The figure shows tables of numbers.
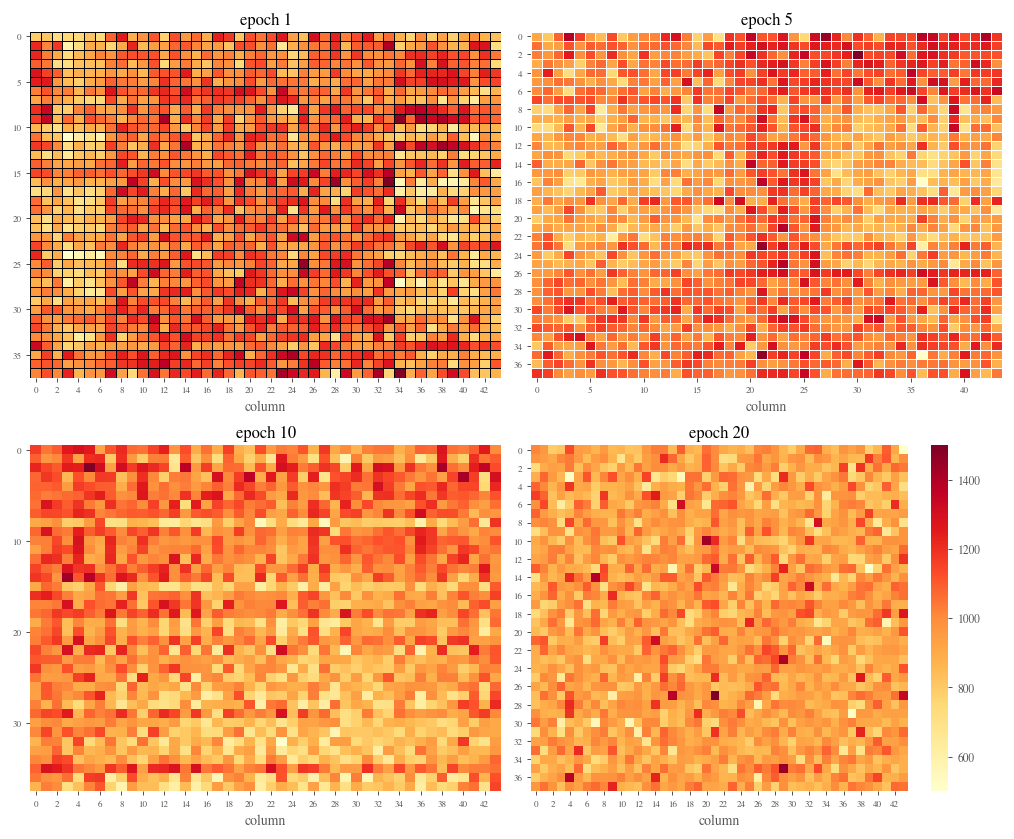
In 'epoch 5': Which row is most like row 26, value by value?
1
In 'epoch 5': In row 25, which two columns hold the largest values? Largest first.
23, 26
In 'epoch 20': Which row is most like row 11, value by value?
32
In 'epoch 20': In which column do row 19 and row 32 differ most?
25
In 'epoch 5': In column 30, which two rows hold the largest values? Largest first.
2, 5
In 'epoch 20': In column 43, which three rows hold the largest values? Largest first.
27, 18, 12
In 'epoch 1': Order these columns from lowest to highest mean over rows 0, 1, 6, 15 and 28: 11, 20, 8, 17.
8, 11, 17, 20
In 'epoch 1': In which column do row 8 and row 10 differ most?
36
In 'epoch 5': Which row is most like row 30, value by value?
7
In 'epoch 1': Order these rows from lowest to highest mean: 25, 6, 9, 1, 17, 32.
17, 1, 25, 32, 6, 9
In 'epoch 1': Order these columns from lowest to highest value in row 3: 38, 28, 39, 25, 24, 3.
3, 24, 25, 28, 39, 38
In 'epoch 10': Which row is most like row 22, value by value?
1
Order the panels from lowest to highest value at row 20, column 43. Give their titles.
epoch 1, epoch 10, epoch 5, epoch 20
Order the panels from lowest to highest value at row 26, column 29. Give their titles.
epoch 20, epoch 10, epoch 1, epoch 5
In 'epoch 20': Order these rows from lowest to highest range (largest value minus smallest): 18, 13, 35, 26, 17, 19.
26, 17, 18, 19, 35, 13
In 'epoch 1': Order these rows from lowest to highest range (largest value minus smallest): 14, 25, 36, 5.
14, 5, 36, 25
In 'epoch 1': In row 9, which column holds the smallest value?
19
